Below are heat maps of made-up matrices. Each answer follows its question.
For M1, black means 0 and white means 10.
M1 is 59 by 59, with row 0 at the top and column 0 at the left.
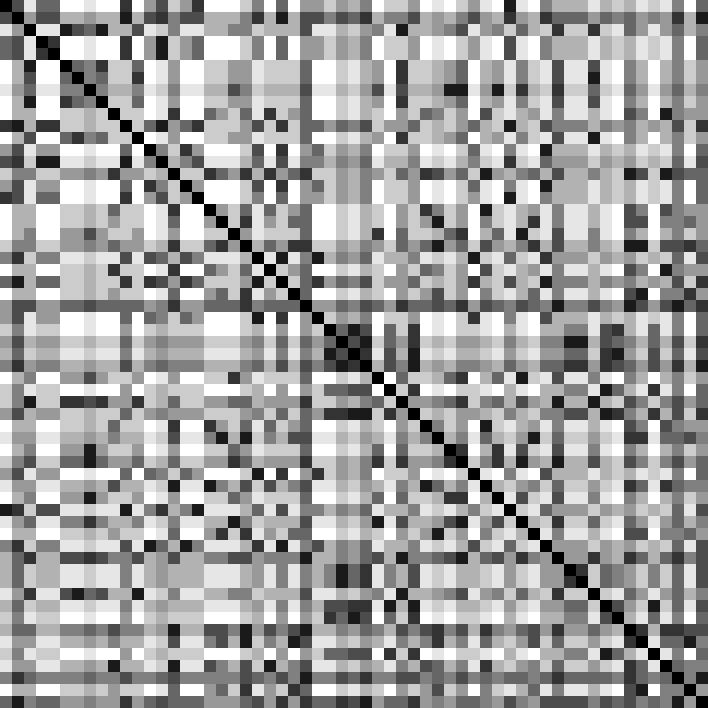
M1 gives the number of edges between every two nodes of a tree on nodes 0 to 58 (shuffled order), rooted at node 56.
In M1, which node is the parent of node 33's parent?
25
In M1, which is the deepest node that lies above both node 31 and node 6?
46
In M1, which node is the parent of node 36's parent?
52
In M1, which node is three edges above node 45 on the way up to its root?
58
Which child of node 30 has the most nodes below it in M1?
34
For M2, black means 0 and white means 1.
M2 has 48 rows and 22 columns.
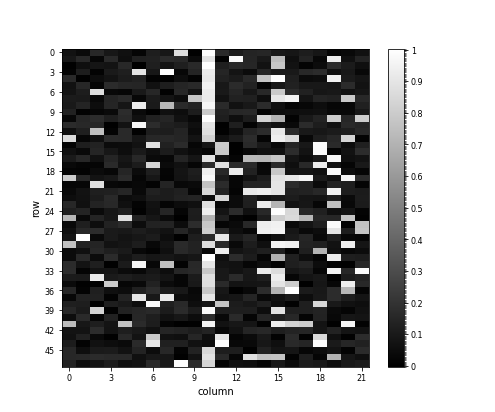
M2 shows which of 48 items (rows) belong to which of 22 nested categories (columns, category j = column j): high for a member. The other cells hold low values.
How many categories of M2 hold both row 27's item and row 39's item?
2
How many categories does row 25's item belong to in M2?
7
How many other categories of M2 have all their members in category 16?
6
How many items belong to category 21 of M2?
4
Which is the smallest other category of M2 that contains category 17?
0
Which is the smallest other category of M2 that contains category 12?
19
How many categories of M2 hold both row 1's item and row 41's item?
2
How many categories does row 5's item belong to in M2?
1
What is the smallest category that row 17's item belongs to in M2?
6
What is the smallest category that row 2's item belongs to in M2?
15
